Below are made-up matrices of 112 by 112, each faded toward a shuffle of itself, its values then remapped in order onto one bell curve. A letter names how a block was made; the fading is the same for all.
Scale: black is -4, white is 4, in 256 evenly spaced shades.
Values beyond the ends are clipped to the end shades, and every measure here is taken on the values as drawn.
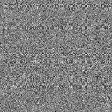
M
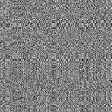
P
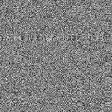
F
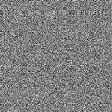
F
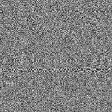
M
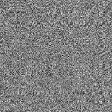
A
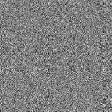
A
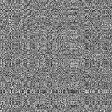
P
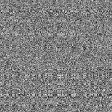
M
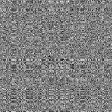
P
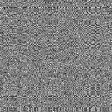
P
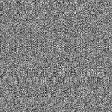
A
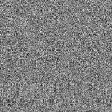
F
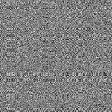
P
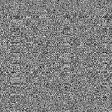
M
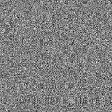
F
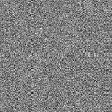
A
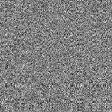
A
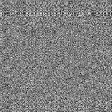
M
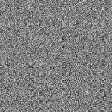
A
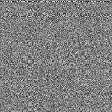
M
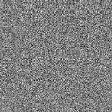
A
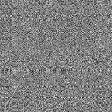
M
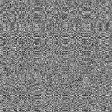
P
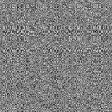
P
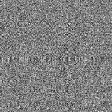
F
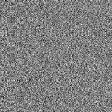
A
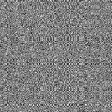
P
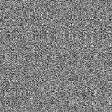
A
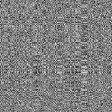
P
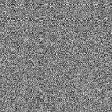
M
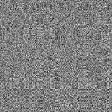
A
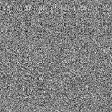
F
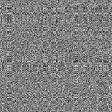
P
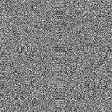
F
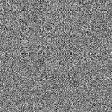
F
